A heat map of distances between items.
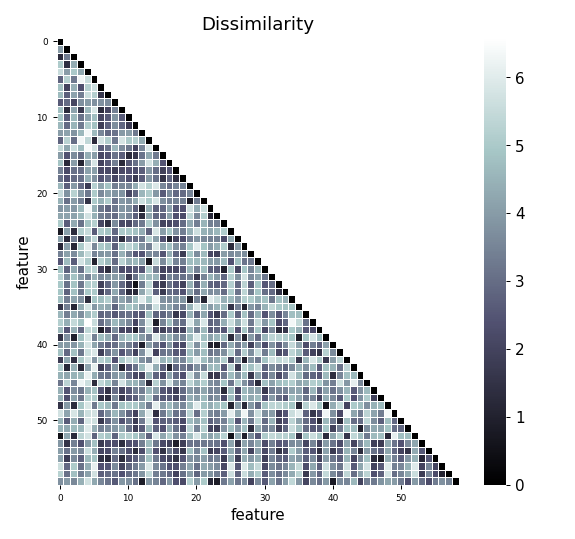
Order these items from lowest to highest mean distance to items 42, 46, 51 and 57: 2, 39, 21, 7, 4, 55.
55, 7, 2, 39, 21, 4
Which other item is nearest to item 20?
31
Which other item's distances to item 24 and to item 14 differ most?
37
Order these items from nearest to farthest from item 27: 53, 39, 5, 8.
39, 8, 5, 53
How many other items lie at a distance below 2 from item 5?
3
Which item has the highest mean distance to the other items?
4
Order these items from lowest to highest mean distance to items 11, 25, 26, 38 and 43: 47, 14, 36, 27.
47, 36, 14, 27
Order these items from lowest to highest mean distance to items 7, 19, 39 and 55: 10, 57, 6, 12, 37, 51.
6, 10, 57, 12, 51, 37
